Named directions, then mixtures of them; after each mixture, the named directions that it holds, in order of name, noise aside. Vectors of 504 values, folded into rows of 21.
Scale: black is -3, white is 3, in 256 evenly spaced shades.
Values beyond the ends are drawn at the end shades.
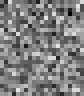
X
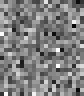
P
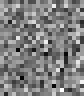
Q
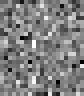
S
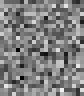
P, Q.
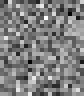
S, X.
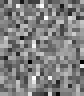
S, X.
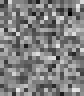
X.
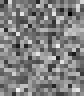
X.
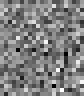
Q.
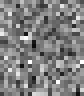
P, S.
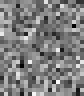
P, S.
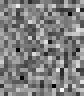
Q, X.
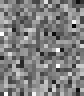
P.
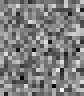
Q, X.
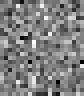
S.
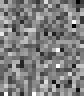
P.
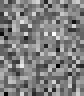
P, X.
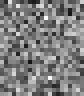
S, X.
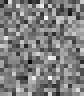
S, X.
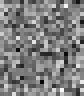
P, Q.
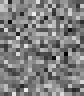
Q, X.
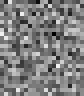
P, X.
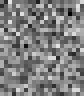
X.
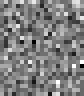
P, S.
